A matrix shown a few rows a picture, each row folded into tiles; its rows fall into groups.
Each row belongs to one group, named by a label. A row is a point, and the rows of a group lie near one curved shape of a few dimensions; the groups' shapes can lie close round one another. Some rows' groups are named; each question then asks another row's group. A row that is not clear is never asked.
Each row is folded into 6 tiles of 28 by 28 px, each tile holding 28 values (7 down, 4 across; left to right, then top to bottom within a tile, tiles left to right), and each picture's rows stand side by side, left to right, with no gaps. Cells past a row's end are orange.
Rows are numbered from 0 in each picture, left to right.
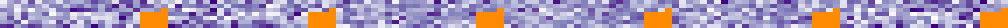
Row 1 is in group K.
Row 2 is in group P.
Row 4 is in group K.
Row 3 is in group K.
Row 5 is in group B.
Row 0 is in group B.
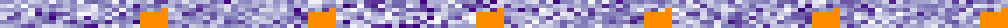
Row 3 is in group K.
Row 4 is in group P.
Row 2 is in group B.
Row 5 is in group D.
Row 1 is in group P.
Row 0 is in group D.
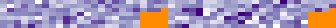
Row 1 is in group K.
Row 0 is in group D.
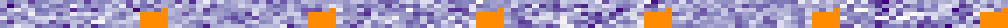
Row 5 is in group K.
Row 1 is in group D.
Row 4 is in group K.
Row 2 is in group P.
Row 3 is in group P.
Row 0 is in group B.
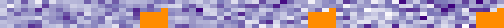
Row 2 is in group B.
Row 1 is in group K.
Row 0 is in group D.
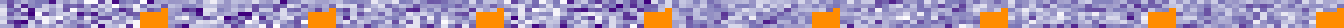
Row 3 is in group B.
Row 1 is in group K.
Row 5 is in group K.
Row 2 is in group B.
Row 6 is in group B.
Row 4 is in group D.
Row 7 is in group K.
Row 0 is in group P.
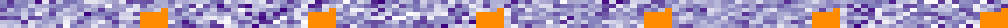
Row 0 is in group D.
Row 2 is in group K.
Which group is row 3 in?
P
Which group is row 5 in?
P
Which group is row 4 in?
K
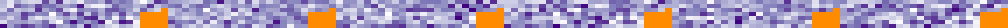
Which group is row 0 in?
P
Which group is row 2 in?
B
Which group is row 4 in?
D
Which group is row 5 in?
P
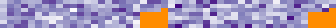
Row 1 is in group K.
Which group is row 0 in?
P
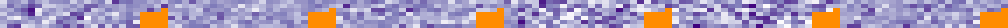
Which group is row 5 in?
K
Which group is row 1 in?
D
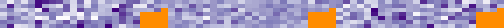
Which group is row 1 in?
D
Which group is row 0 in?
K
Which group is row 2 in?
P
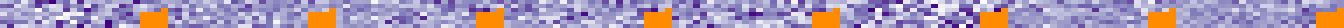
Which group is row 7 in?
P
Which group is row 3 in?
D
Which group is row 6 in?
K
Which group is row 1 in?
B
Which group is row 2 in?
D
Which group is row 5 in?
P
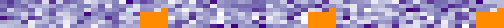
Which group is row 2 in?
B
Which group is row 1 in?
B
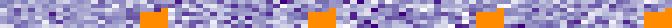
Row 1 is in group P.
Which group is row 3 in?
K
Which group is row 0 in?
P
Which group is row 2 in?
D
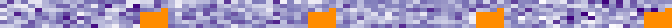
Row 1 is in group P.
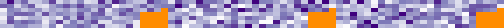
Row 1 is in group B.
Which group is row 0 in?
P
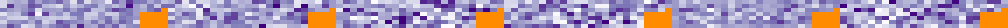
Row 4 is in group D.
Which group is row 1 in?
P
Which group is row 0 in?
K
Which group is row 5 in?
K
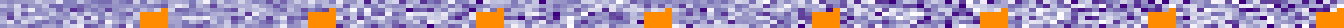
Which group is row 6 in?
B
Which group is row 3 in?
D
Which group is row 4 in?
P
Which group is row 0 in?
B
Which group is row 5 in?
K
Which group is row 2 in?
B
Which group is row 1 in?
D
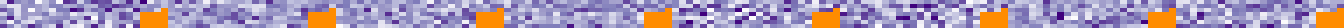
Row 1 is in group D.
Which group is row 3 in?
B
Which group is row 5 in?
K
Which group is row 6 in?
D
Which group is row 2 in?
P
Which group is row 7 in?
B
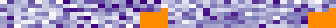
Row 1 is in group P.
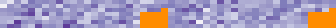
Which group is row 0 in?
K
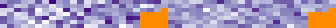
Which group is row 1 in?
K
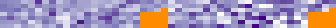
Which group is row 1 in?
P
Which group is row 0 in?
D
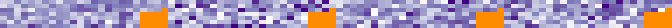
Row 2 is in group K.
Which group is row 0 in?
B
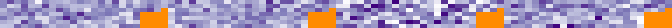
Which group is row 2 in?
P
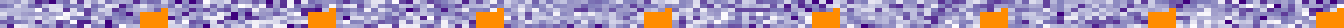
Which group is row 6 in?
D
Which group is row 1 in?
D
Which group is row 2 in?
B
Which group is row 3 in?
B
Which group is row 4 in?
B
